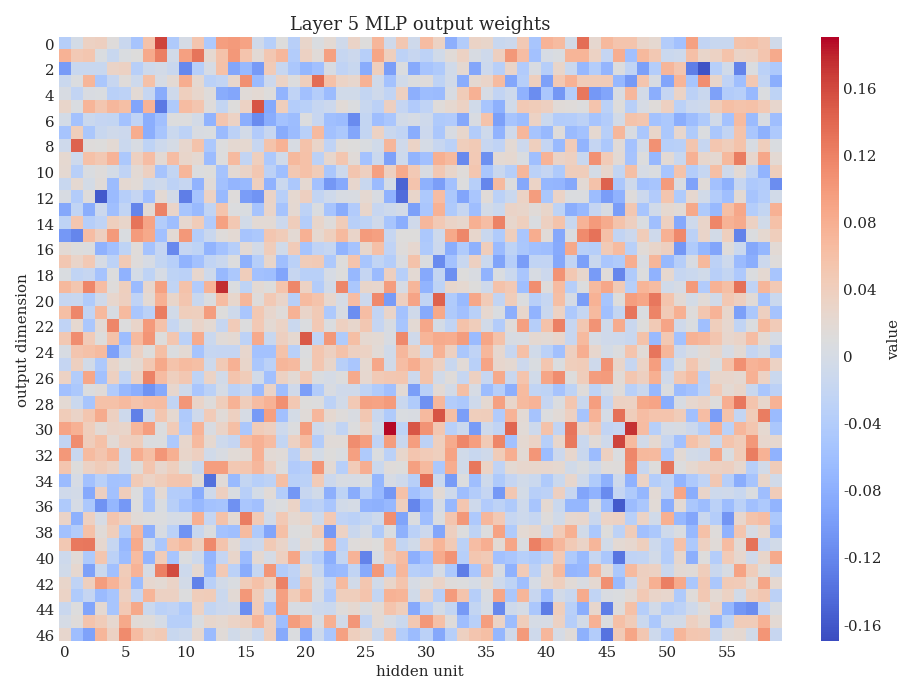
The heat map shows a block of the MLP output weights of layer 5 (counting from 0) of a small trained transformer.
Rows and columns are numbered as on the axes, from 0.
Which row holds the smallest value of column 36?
44
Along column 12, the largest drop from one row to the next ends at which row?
34
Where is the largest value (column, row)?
27, 30
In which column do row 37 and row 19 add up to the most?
13
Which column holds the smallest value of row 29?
6
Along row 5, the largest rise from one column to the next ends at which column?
7
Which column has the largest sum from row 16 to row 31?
49
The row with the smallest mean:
36
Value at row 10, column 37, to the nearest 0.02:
-0.04
